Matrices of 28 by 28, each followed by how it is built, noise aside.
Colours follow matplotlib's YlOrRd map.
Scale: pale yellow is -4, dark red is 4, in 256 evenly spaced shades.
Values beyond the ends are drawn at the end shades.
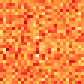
blocks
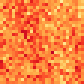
smooth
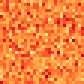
noise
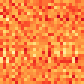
low rank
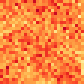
smooth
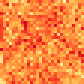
smooth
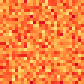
noise
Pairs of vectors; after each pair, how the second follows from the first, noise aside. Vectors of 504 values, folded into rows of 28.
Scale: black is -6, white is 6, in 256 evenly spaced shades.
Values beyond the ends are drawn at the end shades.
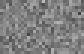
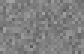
wrapped around, shrunk.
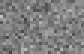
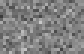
sign-scrambled.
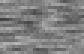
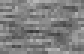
wrapped around.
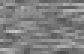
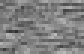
negated.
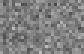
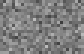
sign-scrambled.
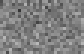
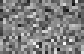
reversed, negated, scaled up.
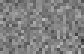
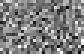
negated, scaled up.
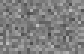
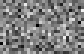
negated, scaled up.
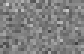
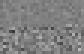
wrapped around, negated, partly zeroed.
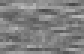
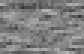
negated.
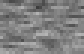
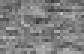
reversed, negated.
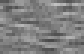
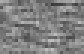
negated.
